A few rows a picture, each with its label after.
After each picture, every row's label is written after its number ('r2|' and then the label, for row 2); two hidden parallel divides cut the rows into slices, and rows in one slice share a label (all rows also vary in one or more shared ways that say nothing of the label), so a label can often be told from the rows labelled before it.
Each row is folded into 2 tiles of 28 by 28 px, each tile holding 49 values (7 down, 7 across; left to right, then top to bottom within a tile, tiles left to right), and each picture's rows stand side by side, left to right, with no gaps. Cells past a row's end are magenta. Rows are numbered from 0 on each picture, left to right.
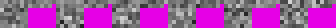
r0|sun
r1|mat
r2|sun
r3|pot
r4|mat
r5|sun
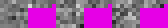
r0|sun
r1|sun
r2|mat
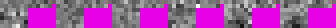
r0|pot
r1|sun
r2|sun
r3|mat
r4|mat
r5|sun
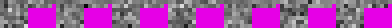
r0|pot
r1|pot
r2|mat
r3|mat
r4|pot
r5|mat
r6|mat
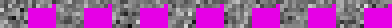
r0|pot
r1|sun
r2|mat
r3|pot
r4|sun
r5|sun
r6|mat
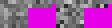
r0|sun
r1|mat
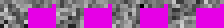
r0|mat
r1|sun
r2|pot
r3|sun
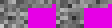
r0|pot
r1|sun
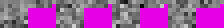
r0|mat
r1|sun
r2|pot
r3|sun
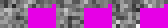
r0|pot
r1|pot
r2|pot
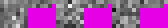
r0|sun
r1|mat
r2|mat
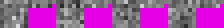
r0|sun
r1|pot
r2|sun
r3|sun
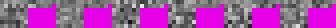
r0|mat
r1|sun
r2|mat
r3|mat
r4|mat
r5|sun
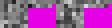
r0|pot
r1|mat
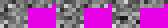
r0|pot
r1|pot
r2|pot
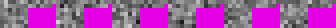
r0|mat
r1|pot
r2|pot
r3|sun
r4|sun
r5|pot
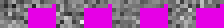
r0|pot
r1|mat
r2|mat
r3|sun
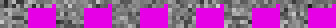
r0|pot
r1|mat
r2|sun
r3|sun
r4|pot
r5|pot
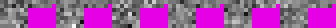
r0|pot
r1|pot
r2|mat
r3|pot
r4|sun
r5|mat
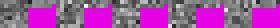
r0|sun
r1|mat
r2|pot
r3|pot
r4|sun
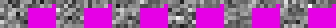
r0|pot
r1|pot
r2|pot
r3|mat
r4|sun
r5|mat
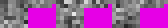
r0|pot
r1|sun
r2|sun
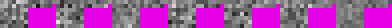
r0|mat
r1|pot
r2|sun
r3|mat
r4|mat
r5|mat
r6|sun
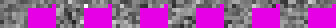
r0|sun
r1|mat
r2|pot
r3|pot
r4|mat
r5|pot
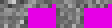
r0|sun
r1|sun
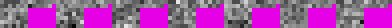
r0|pot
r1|mat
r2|sun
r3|sun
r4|mat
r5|sun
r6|pot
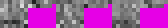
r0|mat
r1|pot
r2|mat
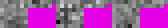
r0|sun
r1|mat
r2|sun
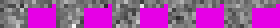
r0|sun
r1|sun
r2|mat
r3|sun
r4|sun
